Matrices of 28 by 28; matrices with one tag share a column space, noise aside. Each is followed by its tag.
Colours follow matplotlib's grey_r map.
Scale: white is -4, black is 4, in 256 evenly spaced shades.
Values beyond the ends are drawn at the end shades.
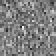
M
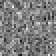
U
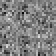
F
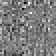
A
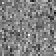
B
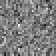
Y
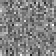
A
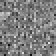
F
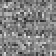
F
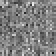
A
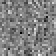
A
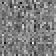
U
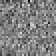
Y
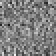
A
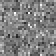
F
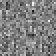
M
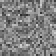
Y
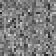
F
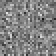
F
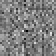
B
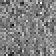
A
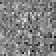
F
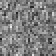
U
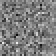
F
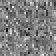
M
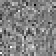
M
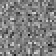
F
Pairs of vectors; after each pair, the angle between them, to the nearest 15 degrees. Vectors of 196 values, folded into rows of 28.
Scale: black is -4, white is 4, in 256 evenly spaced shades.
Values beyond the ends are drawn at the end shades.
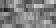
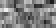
165 degrees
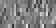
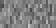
90 degrees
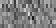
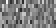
120 degrees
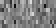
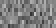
105 degrees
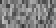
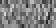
30 degrees
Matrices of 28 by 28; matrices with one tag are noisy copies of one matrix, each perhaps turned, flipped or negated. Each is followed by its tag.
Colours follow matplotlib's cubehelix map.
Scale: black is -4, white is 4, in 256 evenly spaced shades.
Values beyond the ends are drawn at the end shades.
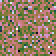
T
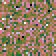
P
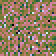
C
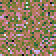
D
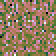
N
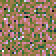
T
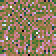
P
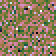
T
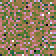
D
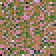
D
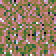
N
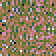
D
